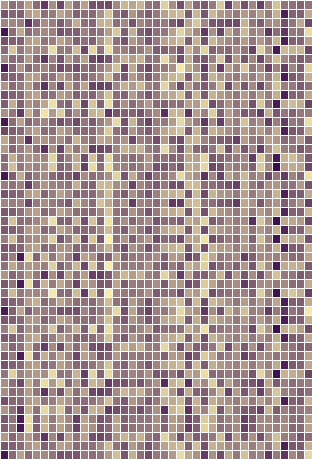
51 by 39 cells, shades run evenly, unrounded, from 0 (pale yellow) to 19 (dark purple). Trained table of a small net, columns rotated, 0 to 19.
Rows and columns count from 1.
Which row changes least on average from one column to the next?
21
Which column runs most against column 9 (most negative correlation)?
6
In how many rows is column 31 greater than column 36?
26
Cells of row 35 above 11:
15
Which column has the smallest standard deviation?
20
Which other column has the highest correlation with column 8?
27
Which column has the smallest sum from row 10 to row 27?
14
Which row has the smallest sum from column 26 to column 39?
37
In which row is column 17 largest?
23
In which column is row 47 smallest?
4
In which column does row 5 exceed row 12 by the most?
36
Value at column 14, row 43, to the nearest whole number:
15
